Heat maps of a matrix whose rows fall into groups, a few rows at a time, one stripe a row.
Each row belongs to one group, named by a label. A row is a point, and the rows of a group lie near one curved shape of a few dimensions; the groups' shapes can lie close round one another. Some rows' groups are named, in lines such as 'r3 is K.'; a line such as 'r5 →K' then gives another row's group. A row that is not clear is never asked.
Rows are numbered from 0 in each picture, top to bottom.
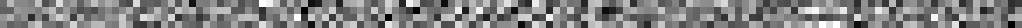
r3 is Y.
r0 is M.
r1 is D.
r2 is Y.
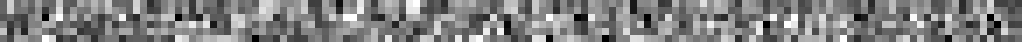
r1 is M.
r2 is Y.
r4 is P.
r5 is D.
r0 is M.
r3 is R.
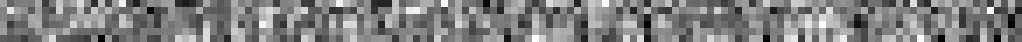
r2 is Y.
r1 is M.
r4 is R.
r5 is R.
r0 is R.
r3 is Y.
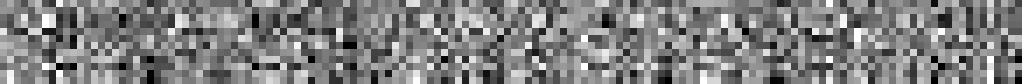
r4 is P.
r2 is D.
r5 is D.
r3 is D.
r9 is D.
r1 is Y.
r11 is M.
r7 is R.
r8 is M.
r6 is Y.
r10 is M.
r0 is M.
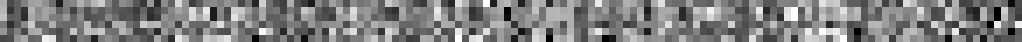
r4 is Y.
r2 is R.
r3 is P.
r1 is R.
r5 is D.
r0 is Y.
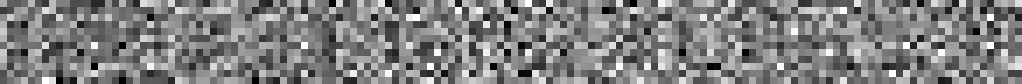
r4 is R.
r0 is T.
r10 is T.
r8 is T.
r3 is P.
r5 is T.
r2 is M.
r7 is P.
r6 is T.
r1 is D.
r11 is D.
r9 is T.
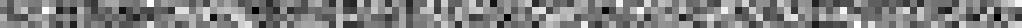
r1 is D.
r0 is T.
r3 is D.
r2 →R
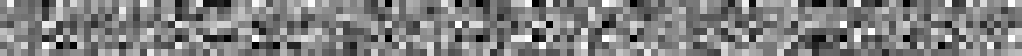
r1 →Y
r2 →Y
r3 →D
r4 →D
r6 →D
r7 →T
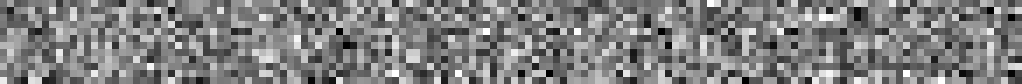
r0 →T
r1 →P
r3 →Y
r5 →Y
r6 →Y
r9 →T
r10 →Y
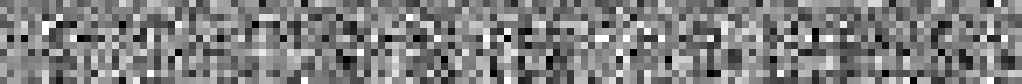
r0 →D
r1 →T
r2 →M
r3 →D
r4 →T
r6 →T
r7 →M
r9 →Y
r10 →T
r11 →T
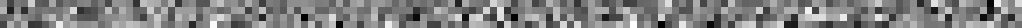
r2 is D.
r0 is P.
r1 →P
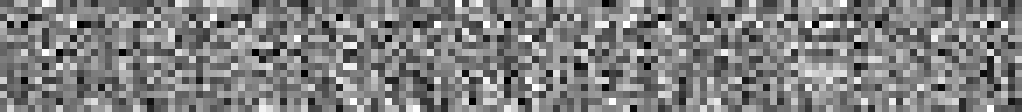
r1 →Y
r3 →P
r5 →Y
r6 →Y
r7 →D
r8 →D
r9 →Y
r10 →D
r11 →P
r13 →P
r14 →T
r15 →M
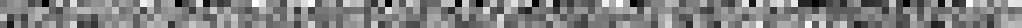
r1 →T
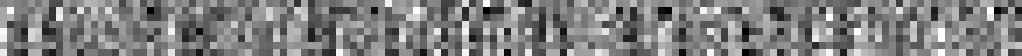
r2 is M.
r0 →T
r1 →M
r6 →T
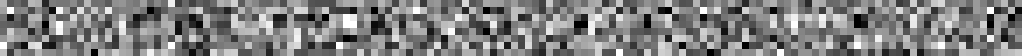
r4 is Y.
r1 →M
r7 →T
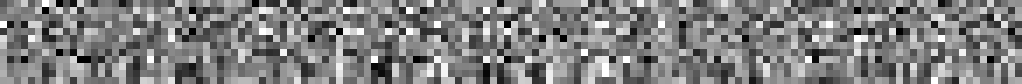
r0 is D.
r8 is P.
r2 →D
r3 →P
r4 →M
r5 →P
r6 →R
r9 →R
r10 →R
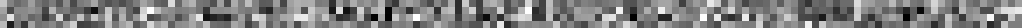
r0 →T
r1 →T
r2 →M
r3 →P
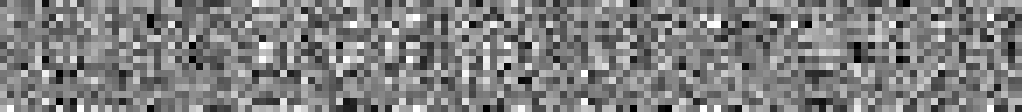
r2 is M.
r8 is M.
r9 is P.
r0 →M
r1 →Y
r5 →D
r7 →Y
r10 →D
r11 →T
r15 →M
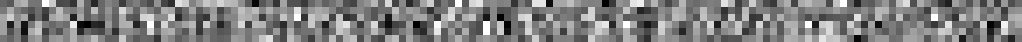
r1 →Y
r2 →Y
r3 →P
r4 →P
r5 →Y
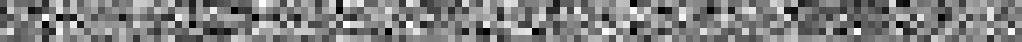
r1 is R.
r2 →D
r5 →Y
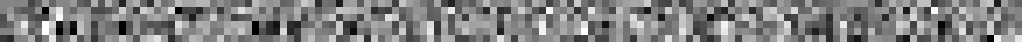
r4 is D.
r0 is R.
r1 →Y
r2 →R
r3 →D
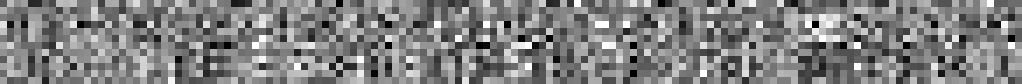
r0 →R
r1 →T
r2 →Y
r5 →Y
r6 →M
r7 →T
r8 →M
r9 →Y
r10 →M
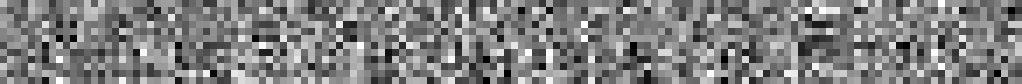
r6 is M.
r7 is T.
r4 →Y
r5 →D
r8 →Y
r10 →R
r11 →Y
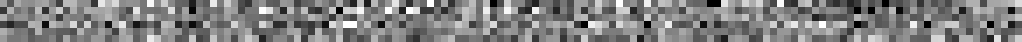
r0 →T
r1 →M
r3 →Y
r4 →Y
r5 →D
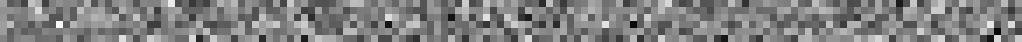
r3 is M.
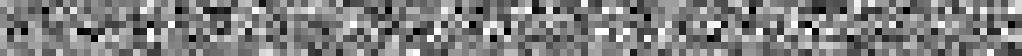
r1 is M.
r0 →D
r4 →P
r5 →T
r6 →Y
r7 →M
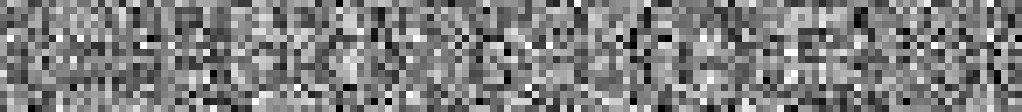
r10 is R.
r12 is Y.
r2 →Y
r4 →M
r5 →M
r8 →M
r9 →Y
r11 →R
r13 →M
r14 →M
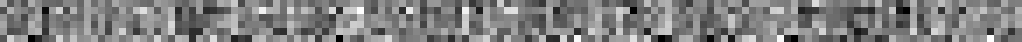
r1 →M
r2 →T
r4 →Y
